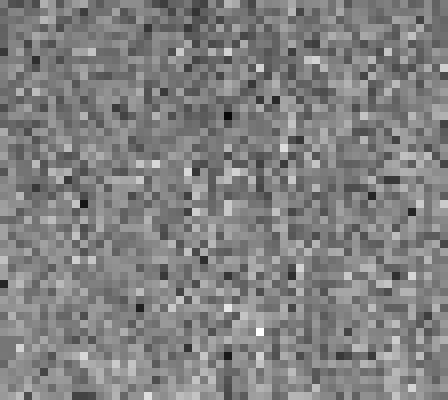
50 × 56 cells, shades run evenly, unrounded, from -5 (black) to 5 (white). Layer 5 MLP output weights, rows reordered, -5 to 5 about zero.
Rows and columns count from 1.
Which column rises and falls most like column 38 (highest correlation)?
22
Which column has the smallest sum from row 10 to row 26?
33
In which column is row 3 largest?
6
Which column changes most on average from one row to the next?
29
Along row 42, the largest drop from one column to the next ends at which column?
34
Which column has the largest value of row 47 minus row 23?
50
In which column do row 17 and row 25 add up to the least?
47
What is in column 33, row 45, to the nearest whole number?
3
